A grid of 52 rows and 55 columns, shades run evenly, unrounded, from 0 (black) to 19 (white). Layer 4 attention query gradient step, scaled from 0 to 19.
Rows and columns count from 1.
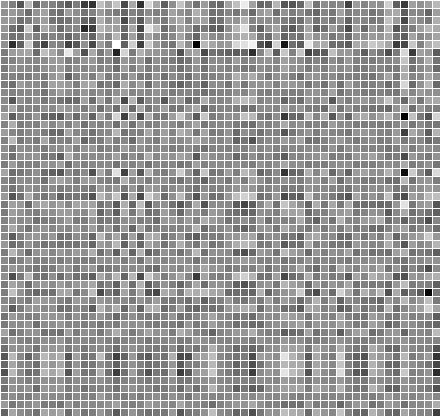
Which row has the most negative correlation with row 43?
20
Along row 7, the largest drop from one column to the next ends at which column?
52
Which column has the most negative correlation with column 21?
13
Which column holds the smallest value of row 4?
11
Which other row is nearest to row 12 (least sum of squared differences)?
19
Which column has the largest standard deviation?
51
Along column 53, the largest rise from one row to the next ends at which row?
38
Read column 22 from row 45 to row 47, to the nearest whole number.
13 11 12
